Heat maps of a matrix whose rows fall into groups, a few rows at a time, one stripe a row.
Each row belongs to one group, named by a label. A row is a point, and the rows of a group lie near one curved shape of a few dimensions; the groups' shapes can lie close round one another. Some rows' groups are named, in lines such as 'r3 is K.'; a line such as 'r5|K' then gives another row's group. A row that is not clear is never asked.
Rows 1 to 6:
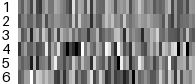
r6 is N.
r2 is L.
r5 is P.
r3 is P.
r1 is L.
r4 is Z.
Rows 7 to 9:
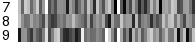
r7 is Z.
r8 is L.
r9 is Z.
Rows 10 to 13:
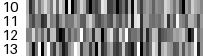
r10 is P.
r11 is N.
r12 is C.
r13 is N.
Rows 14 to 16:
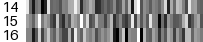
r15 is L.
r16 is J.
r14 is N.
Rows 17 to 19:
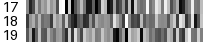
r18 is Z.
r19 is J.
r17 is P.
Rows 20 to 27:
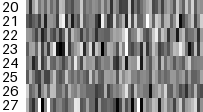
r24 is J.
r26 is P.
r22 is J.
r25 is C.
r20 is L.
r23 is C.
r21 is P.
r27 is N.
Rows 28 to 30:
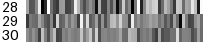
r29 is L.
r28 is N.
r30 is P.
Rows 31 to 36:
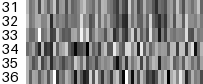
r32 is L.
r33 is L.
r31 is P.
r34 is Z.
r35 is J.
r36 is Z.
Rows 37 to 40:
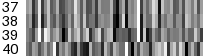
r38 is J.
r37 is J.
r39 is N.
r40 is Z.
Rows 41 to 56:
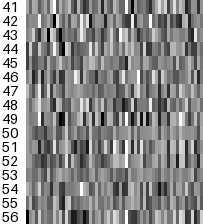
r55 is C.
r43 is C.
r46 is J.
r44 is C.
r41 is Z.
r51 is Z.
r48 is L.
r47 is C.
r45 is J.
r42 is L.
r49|C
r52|J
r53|J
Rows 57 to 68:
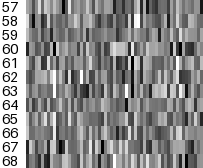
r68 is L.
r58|N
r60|L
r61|N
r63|Z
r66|L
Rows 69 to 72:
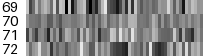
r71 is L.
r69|P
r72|L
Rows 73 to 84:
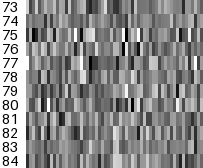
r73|P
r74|J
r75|J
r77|C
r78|C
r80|N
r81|C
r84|L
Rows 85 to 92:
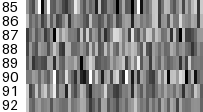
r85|N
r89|J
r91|P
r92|C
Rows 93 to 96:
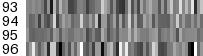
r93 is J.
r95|C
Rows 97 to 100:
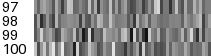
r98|J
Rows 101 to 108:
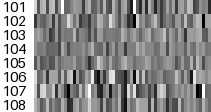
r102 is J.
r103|J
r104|C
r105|J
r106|P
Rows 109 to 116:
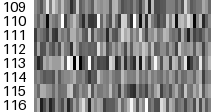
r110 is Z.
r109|N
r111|L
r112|C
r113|P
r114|J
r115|L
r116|J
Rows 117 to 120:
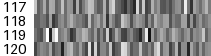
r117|P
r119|N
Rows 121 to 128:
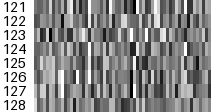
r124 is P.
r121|P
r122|L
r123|J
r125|Z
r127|Z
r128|P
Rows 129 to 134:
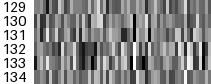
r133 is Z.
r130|J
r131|J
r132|Z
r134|P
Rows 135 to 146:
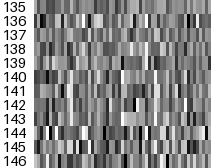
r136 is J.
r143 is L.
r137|L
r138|J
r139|N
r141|L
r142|P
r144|N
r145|P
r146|J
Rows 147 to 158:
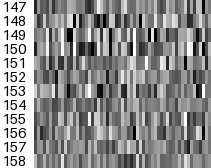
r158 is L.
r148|P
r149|C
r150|Z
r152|L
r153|C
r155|P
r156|J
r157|L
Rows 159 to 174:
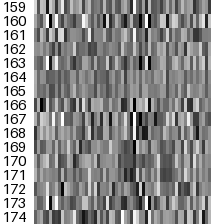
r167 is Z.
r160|N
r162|J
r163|N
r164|C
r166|J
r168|Z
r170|L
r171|L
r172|L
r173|N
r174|Z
